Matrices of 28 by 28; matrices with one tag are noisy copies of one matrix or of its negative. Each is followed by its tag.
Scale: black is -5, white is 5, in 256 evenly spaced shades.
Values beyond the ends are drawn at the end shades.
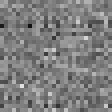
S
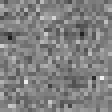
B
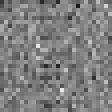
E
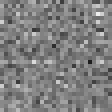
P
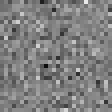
E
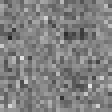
B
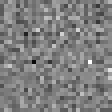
P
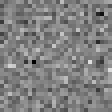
P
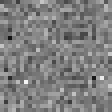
B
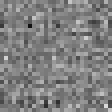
S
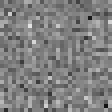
S
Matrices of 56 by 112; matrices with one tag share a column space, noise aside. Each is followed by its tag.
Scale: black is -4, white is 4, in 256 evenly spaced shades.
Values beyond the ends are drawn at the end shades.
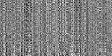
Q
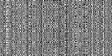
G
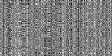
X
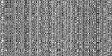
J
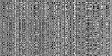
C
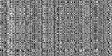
J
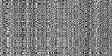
X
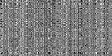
X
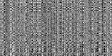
Q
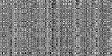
X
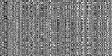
C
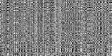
Q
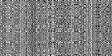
G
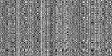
J
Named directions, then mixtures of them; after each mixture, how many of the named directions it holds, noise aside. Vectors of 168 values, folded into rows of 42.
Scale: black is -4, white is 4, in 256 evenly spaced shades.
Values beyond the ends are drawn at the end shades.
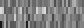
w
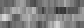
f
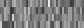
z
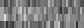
three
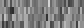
two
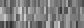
three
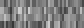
three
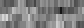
one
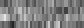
three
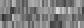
two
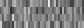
one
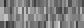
three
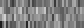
two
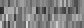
two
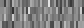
two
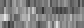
two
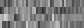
three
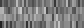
two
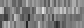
three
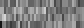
two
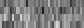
two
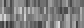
three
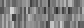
three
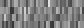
two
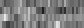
two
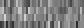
three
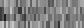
three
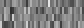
one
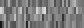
one
